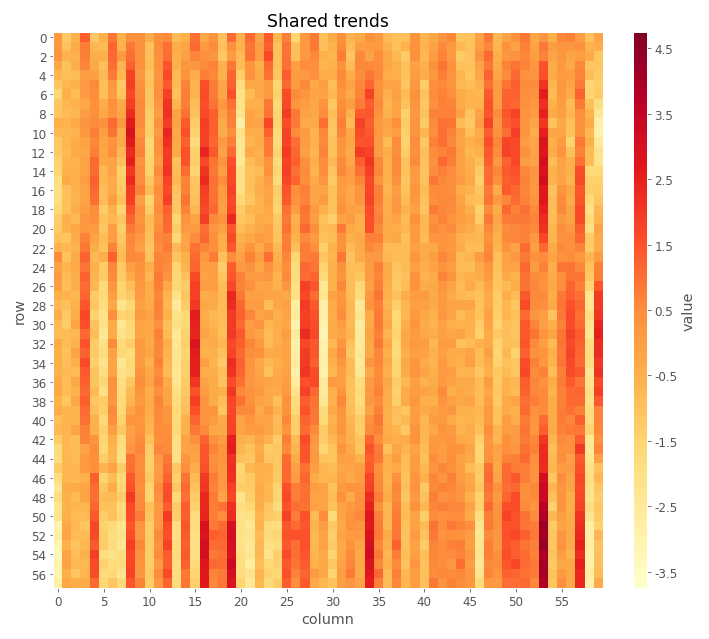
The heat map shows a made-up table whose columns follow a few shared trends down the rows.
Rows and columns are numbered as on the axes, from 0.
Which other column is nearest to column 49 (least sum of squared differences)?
50
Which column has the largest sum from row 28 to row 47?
19
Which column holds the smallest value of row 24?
26
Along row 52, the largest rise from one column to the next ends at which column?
16
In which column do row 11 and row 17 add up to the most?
53
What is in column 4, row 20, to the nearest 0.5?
0
